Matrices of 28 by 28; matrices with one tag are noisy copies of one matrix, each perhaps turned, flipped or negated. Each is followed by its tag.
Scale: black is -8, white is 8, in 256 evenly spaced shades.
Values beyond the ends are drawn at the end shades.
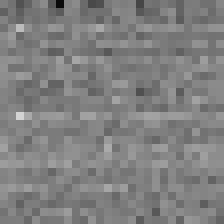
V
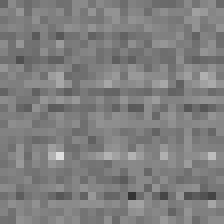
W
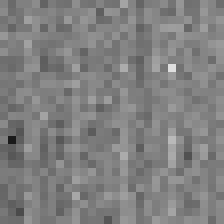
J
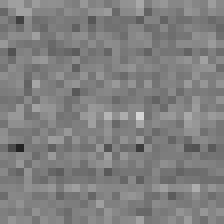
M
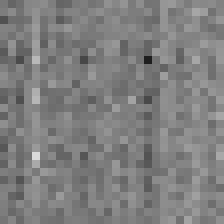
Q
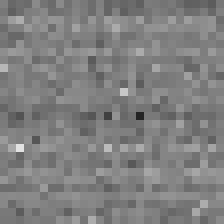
M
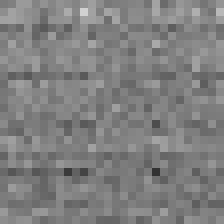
J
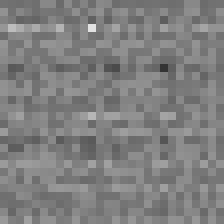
W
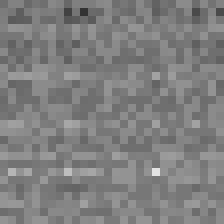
J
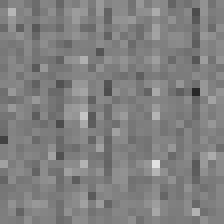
W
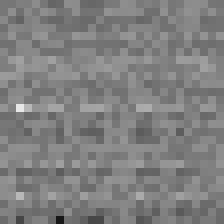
V
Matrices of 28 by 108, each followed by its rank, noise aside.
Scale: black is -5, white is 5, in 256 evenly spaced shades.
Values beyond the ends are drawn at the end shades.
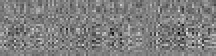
four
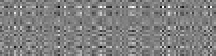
two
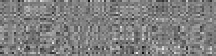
four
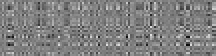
two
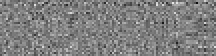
six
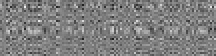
three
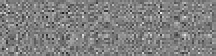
four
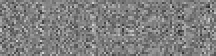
six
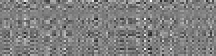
three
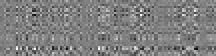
two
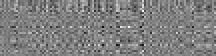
three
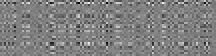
two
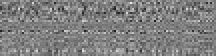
four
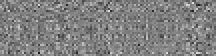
six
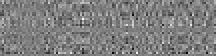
three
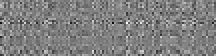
three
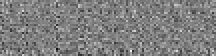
six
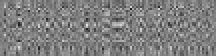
three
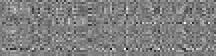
four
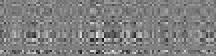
two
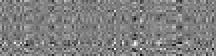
three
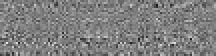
six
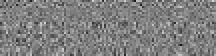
six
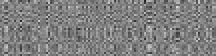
three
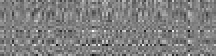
three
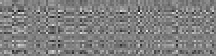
two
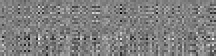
four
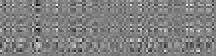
two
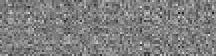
six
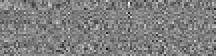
six
